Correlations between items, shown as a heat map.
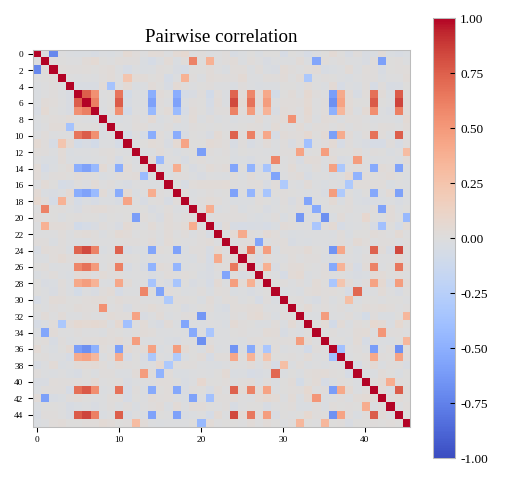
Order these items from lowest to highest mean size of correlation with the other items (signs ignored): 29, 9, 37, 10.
9, 29, 37, 10
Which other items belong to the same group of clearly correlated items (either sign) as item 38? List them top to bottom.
16, 30
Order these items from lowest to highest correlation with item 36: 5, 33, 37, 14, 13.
5, 37, 33, 13, 14
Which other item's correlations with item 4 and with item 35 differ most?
20
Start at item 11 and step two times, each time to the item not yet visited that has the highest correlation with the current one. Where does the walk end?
3
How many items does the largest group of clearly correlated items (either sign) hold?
13
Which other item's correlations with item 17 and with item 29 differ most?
39
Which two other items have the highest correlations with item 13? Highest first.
29, 39
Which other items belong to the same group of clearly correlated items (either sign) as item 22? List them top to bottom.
25
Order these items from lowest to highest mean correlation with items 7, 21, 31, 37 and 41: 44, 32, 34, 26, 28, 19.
34, 32, 19, 28, 26, 44
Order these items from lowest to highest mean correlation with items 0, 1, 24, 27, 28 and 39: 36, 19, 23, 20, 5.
36, 23, 20, 19, 5
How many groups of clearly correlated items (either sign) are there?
12
